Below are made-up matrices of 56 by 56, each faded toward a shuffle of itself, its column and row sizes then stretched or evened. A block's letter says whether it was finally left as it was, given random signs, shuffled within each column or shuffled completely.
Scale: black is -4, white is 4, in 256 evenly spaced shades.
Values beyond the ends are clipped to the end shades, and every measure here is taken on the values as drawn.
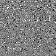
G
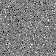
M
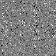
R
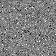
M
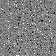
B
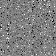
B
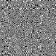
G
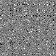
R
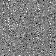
B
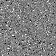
M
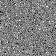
M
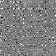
G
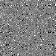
G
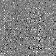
R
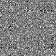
G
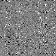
R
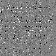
R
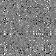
G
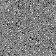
B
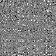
G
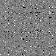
R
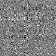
G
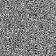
G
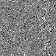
B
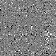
G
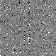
B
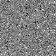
B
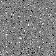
B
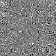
G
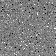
M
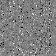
B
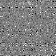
G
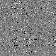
R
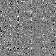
G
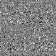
R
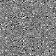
G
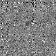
R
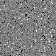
B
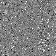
B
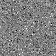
M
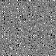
G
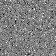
M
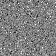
M
